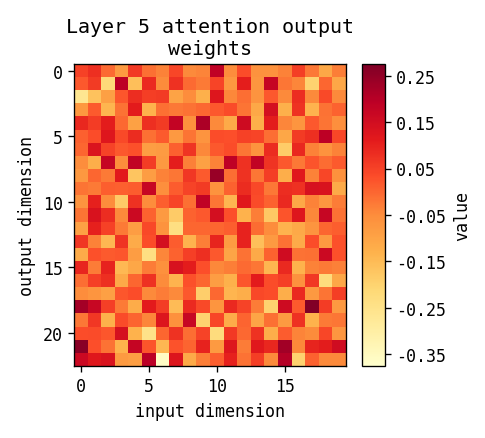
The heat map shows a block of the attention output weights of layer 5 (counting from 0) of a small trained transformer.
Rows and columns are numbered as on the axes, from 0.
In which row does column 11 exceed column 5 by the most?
20
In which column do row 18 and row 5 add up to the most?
17
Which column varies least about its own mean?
19
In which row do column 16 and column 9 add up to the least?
22
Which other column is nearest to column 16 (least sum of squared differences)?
8
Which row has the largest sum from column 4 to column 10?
4
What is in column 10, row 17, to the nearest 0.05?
0
